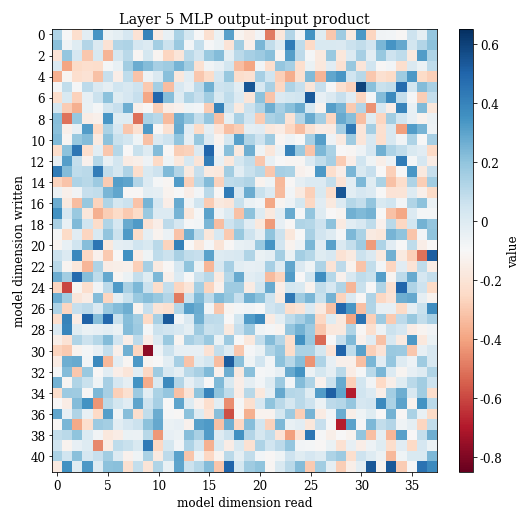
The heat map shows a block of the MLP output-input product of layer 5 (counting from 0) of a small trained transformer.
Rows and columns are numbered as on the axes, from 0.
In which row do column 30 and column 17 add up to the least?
36
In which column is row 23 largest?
2
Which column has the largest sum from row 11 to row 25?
26
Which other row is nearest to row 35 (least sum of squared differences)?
1
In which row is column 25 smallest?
31
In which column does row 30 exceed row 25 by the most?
28
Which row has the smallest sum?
4
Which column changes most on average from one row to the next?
15
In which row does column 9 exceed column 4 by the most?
39
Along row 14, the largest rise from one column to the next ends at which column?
6
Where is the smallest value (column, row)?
9, 30
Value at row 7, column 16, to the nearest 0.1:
0.4
